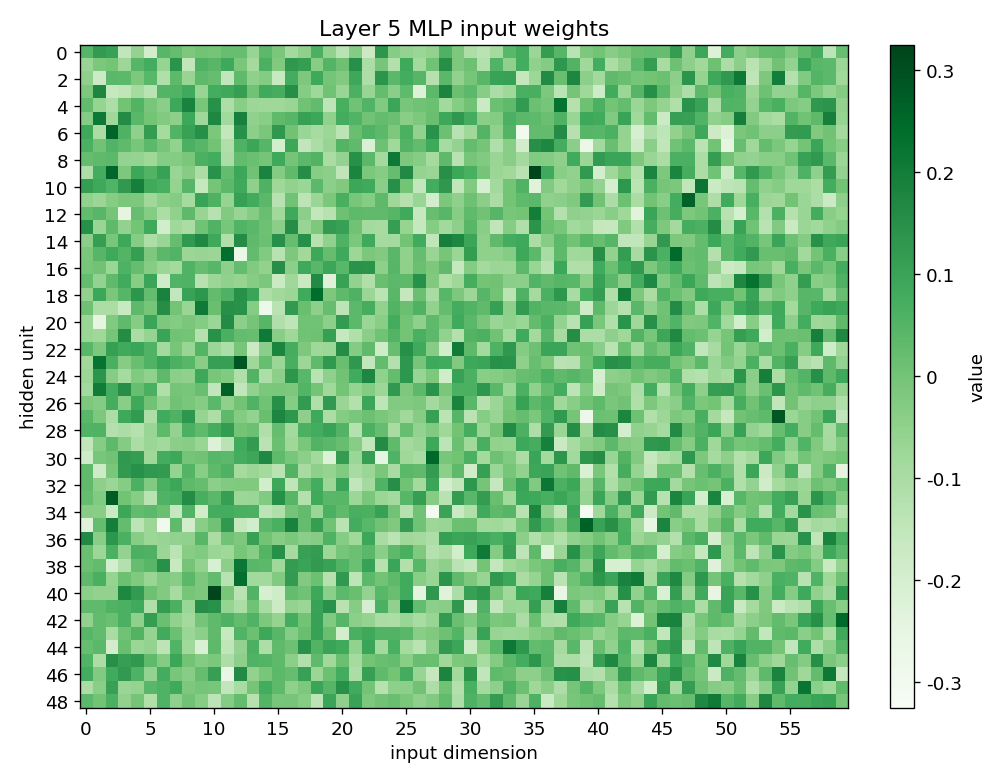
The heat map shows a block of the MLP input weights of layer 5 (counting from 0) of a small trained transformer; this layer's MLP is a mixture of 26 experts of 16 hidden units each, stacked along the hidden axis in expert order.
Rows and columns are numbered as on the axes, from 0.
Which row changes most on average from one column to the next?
40
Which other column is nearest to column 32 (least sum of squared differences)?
33
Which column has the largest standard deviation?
49
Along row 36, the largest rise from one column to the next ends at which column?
58
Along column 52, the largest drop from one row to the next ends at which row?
41
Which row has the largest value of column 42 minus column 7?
18
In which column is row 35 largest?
39
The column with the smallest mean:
43
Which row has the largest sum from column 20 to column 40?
5
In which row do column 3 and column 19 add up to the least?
12
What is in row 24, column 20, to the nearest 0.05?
0
